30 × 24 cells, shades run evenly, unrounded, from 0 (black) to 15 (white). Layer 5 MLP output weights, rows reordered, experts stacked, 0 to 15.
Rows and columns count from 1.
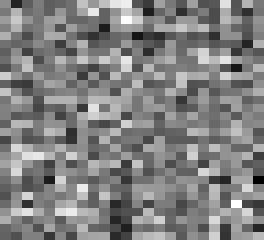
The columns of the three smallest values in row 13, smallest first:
17, 4, 23
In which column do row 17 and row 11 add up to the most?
5
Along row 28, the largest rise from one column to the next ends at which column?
13
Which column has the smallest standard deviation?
16
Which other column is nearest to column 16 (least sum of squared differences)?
19
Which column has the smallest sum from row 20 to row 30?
12
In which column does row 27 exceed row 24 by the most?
3
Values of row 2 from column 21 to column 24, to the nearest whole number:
10 5 3 7
